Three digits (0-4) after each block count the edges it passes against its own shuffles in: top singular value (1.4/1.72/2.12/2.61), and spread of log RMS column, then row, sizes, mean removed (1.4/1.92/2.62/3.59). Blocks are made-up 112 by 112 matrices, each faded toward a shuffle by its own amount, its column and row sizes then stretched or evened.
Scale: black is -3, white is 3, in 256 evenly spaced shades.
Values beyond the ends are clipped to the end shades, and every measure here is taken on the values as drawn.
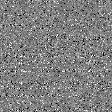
0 0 3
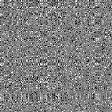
4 2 2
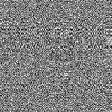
4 0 2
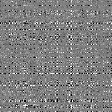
4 3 4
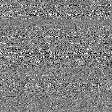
1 0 4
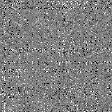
0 3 3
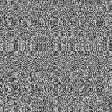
4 0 1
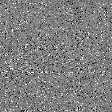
1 1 2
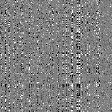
4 4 1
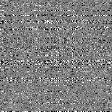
3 2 4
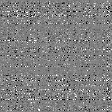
1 3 4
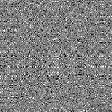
4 0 2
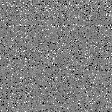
1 1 2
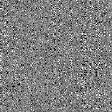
2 3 1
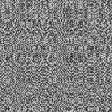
4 1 1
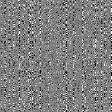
4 4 1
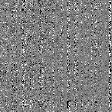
1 4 2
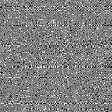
4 0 3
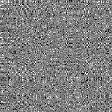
4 2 2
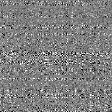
3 2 4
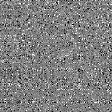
3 1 2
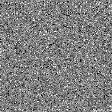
0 1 2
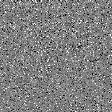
2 1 1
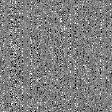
0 4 0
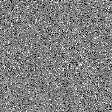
0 1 1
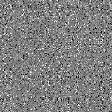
3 2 0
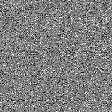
3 0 1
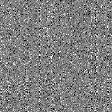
3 3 1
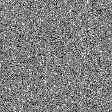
0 1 0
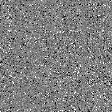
0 2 2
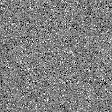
1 1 1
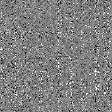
1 3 1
